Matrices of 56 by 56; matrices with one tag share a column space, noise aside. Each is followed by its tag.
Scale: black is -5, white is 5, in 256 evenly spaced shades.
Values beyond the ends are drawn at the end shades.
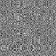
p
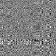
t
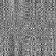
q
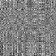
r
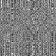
r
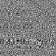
t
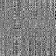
q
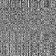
r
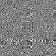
t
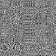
p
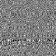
t
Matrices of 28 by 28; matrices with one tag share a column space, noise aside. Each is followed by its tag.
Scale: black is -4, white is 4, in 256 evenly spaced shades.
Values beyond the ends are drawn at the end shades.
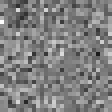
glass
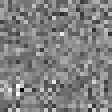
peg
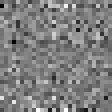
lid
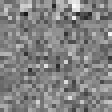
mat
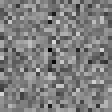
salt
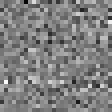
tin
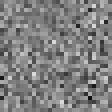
glass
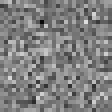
glass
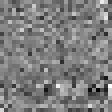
peg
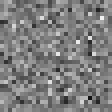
glass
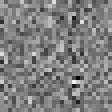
glass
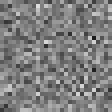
salt
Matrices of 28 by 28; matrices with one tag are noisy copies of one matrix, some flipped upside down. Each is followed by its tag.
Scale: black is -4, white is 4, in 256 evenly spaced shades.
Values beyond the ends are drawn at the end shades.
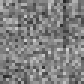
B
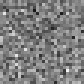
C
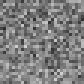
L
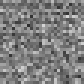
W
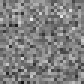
L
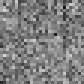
B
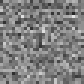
W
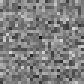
W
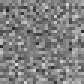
C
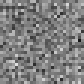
C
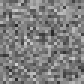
L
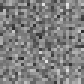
C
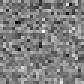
W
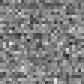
W
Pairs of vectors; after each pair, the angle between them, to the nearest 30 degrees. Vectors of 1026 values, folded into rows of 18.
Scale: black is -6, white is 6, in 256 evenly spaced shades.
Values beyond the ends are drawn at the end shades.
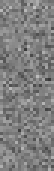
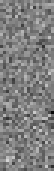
90 degrees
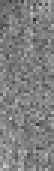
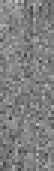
150 degrees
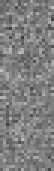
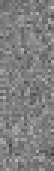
60 degrees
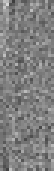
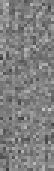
60 degrees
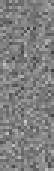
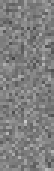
30 degrees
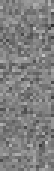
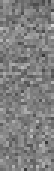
150 degrees
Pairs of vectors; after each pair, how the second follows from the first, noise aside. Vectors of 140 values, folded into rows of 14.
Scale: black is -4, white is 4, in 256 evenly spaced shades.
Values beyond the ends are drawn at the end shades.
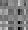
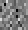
shuffled.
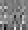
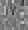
reversed, shrunk.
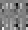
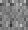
reversed, shrunk.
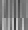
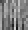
negated.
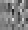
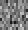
shuffled.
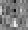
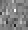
negated, partly zeroed.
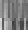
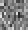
shuffled.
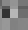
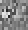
sign-scrambled.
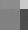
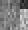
negated.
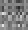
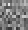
reversed.
